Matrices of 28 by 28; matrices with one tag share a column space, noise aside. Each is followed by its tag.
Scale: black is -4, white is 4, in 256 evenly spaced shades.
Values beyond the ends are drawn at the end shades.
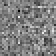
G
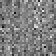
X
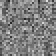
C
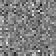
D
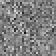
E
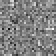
D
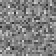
E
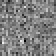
G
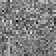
C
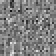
C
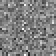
D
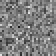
G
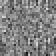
G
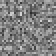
E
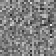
C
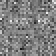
C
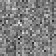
C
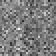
D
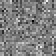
C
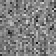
C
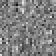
G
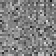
D
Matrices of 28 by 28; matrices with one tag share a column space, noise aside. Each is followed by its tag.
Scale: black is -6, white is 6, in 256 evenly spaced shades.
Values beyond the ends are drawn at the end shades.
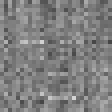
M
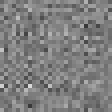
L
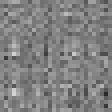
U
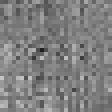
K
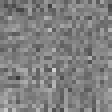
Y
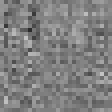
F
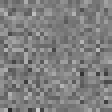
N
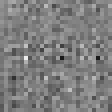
K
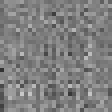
U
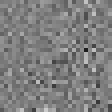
N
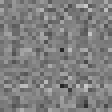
L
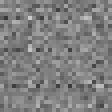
L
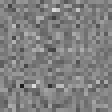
L
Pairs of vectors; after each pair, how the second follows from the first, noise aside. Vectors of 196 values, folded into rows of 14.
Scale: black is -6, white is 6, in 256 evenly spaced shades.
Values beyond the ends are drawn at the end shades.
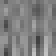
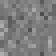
wrapped around, negated, partly zeroed.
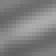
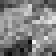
wrapped around, negated, scaled up.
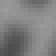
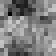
wrapped around, scaled up.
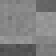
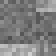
negated.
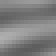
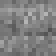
wrapped around, partly zeroed.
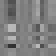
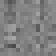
shrunk.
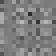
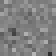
wrapped around, partly zeroed.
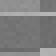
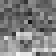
wrapped around, scaled up.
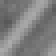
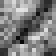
wrapped around, negated, scaled up.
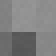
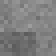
shrunk.
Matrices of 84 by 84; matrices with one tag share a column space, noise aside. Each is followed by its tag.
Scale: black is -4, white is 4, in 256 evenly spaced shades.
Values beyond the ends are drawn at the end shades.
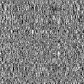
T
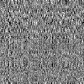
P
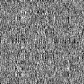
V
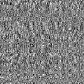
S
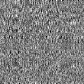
P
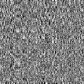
P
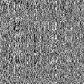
S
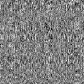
S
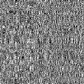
V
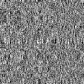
V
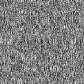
V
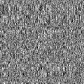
T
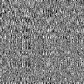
P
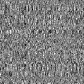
T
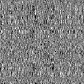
T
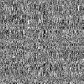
T
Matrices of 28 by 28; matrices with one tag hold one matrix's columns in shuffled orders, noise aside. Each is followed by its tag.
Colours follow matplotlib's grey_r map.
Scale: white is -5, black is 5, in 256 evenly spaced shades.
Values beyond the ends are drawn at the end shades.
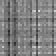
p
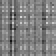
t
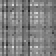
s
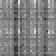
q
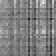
q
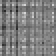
s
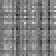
t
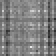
p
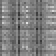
t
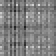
s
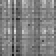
q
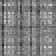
s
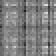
s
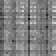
t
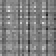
t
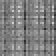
t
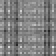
p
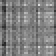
s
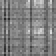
q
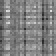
t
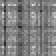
s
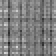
p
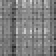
q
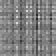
t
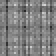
s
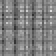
t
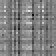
t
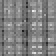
p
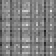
p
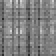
q
